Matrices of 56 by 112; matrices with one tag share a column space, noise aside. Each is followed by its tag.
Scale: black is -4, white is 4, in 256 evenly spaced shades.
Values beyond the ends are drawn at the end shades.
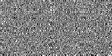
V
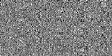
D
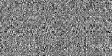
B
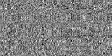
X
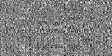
B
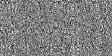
B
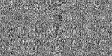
X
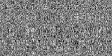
X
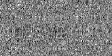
X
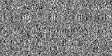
X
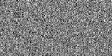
D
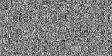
X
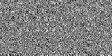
V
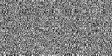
V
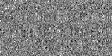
X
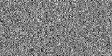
D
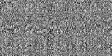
B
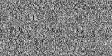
X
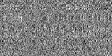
X
